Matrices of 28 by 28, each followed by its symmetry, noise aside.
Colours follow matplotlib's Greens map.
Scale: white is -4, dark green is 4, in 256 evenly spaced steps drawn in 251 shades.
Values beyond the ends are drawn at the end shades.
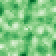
same after a half turn.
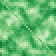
same after a half turn.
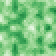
mirrored top to bottom.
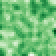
antisymmetric.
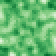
same after a half turn.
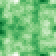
mirrored top to bottom.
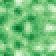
mirrored top to bottom.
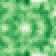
mirrored top to bottom.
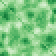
same after a half turn.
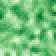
antisymmetric.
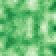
mirrored top to bottom.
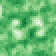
same after a half turn.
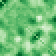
symmetric.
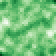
same after a half turn.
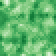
same after a half turn.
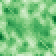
same after a half turn.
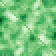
same after a half turn.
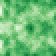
mirrored top to bottom.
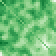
symmetric.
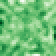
antisymmetric.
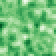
antisymmetric.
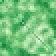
symmetric.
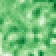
antisymmetric.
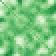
symmetric.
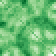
symmetric.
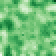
antisymmetric.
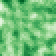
antisymmetric.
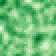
symmetric.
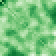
symmetric.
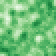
symmetric.
